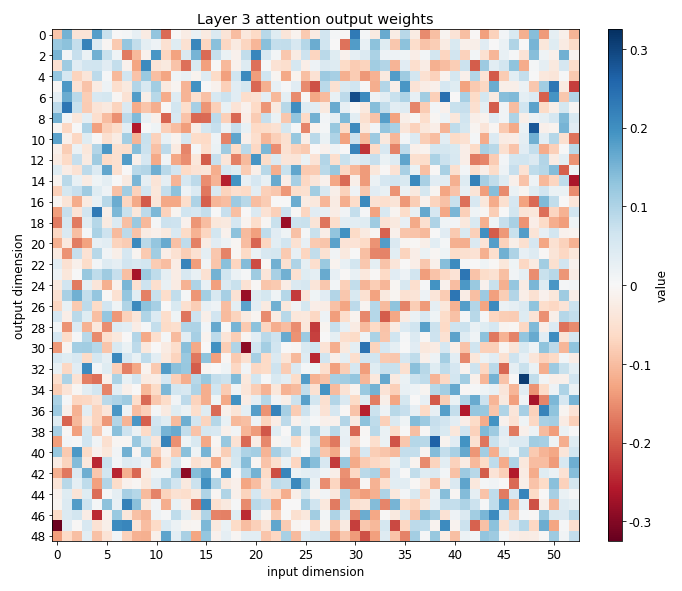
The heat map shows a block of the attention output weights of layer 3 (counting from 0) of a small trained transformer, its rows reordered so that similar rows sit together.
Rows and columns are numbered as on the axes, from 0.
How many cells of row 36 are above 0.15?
5
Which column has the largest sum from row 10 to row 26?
4
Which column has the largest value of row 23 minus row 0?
41
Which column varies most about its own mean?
8
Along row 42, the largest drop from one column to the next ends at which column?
13
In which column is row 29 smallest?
26
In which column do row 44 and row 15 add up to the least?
45
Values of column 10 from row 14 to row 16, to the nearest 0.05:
-0.05 -0.05 -0.05
